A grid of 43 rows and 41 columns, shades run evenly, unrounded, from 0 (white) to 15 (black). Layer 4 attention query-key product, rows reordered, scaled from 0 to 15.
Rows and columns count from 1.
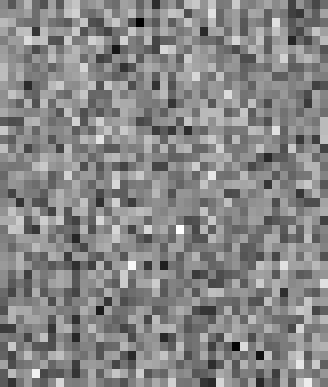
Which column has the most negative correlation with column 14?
40
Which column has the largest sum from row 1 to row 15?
20
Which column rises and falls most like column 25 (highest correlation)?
10
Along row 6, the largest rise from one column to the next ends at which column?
15
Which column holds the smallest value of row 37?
38
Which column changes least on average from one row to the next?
36
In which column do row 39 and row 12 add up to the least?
16
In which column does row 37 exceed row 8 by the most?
1
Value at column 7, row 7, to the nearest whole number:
4
